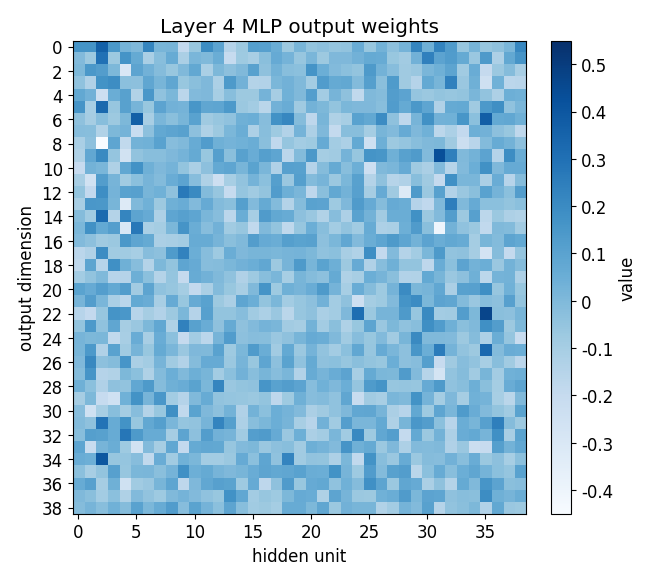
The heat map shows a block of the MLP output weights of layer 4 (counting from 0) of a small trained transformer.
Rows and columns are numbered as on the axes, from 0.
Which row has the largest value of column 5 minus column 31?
15
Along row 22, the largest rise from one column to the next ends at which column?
35
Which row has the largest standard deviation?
22
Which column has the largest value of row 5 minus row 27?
2
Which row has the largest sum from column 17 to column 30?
16
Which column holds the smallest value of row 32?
28
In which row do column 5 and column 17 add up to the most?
6
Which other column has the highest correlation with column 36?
13
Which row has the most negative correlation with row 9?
38
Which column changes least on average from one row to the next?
14
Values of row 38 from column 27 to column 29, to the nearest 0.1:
-0.1 0 0
